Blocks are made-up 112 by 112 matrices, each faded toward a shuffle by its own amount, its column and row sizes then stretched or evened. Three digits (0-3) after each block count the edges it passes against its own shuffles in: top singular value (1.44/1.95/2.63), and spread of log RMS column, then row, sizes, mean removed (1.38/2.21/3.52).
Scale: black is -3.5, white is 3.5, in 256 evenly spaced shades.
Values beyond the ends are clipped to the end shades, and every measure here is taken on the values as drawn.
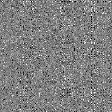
2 2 1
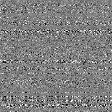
2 0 3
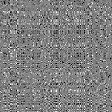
3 2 1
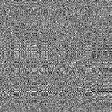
3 0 2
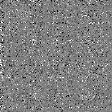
0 2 2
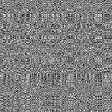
3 1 2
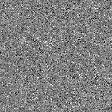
1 1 1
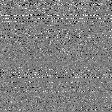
0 0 3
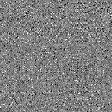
2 0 1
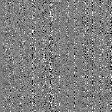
1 3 1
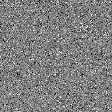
1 1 1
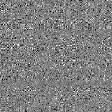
2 1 2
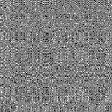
3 1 1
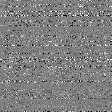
0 1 3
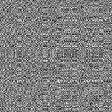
3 0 2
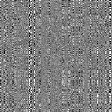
3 3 1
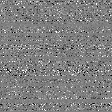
1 0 3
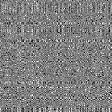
3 1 2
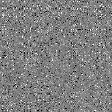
2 1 1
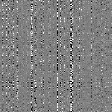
3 3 1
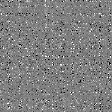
1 2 2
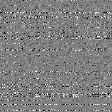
2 1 3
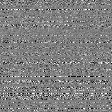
2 0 3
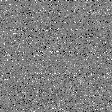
0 0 2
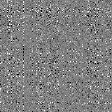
0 3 2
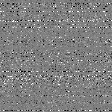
1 1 3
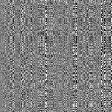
3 3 0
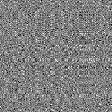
3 0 1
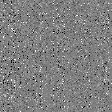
0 2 1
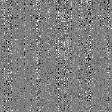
1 3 2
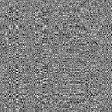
3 2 2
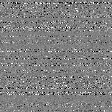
0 0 3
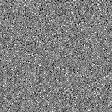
2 0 0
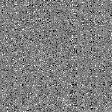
1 2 2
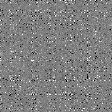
2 2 2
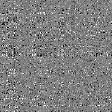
2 2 2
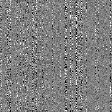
2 3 0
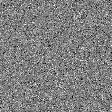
1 0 0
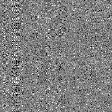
2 2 1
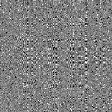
3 2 1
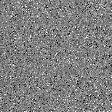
0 1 1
